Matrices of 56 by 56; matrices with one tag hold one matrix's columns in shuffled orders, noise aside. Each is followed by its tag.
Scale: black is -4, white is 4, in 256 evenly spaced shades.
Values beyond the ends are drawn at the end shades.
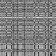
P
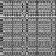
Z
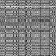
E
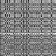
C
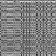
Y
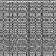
Y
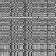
P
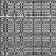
Z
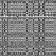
Z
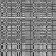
P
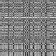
P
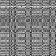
E
